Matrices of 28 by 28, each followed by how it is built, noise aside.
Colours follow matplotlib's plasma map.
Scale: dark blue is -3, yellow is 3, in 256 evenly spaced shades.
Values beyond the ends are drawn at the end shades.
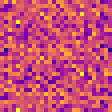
repeating rows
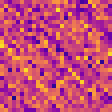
Toeplitz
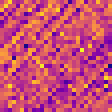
Hankel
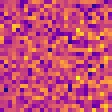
repeating rows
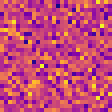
noise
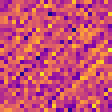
Hankel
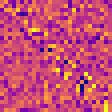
banded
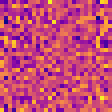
low rank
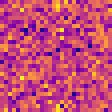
noise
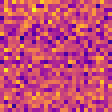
blocks
